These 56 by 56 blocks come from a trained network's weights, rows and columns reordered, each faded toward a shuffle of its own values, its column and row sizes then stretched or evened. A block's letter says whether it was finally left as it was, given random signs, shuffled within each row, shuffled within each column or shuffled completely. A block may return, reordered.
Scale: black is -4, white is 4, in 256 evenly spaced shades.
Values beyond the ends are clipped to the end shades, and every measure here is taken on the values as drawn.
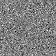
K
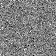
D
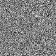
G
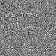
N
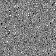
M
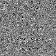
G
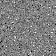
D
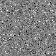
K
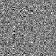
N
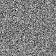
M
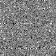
G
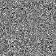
G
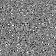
K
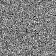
D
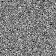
D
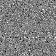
K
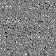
K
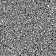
M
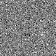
G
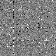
G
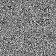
K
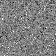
D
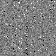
M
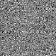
N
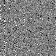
M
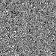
G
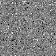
G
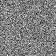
D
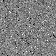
D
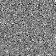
K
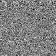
K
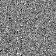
M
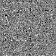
G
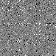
G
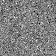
D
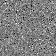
D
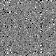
N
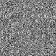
N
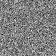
D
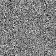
M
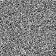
K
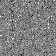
D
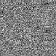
N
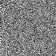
M
